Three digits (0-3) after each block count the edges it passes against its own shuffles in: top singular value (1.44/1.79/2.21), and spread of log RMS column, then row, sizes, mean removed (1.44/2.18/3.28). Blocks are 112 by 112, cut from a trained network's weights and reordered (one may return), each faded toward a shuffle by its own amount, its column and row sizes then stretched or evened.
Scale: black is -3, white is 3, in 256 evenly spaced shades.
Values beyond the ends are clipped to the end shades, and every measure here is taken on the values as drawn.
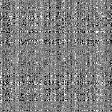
3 2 3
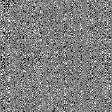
0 3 0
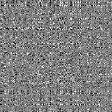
3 2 3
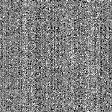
2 1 1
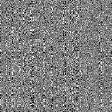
2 3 1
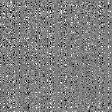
0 3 2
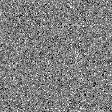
0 1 1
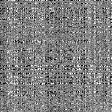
3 1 3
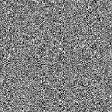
2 2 0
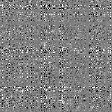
1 3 3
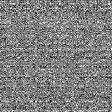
2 0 2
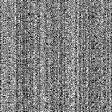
3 0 1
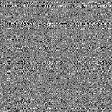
3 1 3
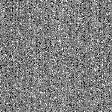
0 1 0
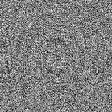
2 0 0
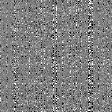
1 3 1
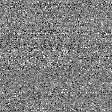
0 0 2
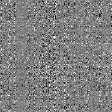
1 3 2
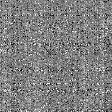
1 1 2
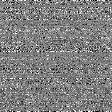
1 0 3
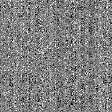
1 2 1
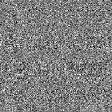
2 0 2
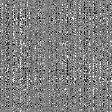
2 3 2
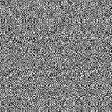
3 1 2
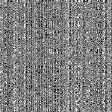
3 2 2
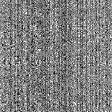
3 0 1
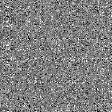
1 2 2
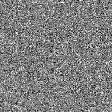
1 0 1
